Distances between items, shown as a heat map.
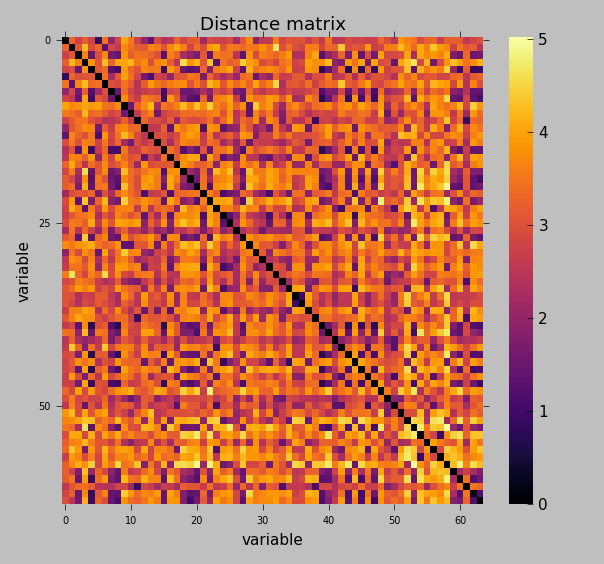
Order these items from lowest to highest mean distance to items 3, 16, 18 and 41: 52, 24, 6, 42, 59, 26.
26, 42, 24, 59, 52, 6
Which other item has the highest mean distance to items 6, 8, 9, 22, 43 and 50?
58
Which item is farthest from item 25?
53
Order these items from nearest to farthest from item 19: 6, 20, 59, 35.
20, 59, 35, 6
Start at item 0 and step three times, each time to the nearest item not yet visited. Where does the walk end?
29
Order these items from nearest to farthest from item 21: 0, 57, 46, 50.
0, 50, 46, 57
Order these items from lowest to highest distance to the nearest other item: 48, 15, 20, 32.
15, 20, 32, 48
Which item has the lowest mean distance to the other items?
7
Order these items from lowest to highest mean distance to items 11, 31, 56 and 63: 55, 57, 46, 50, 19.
50, 46, 19, 55, 57
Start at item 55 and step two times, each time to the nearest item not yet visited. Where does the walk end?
61
